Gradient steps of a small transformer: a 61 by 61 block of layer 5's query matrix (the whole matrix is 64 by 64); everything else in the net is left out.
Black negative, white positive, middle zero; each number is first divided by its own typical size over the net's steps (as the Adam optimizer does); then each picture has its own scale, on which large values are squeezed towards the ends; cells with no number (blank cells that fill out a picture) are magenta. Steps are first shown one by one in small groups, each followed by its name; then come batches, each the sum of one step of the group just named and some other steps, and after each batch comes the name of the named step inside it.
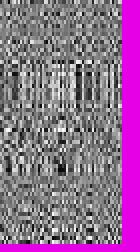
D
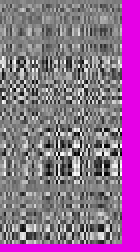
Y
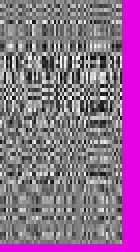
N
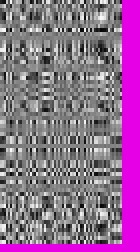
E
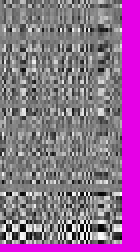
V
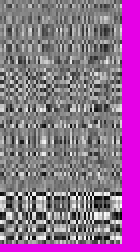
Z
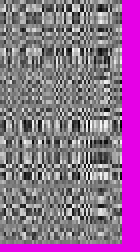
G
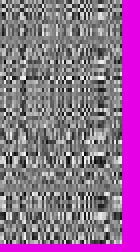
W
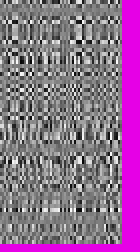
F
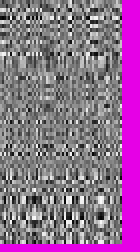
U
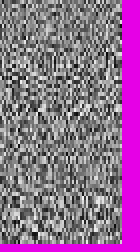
U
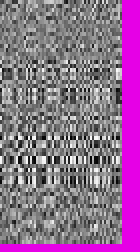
G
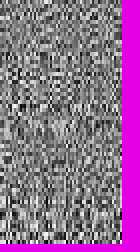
W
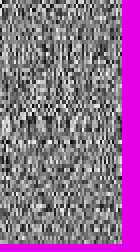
E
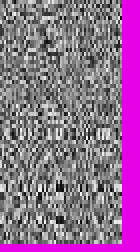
N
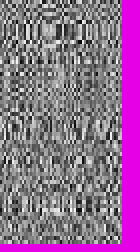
F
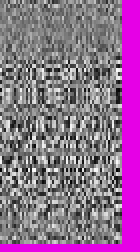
Z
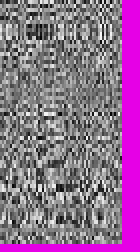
U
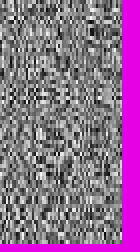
Y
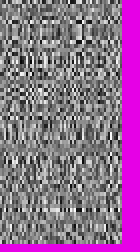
F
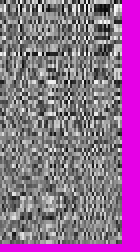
G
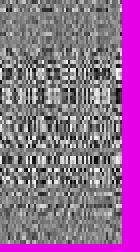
G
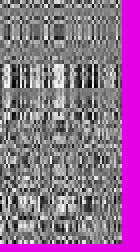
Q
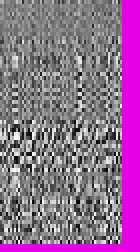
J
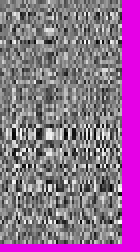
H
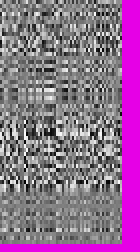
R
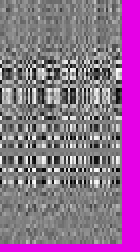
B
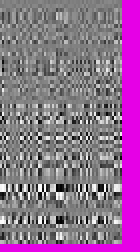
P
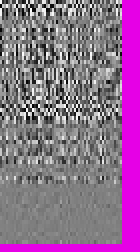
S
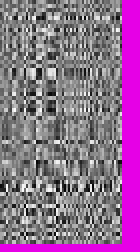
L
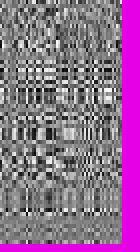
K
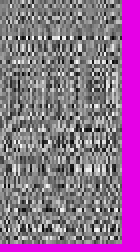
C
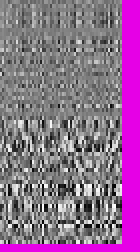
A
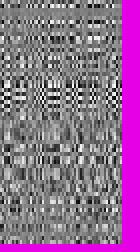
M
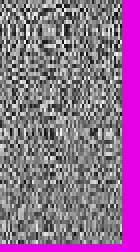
R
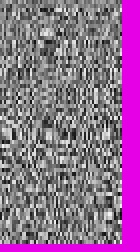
H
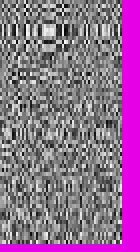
H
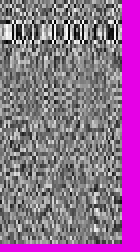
C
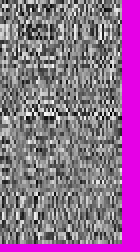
S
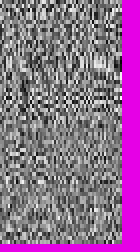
S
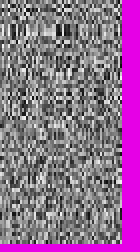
K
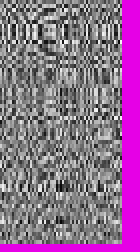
P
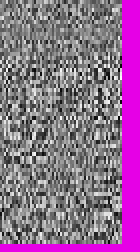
J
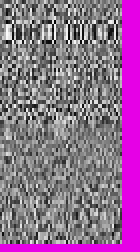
S
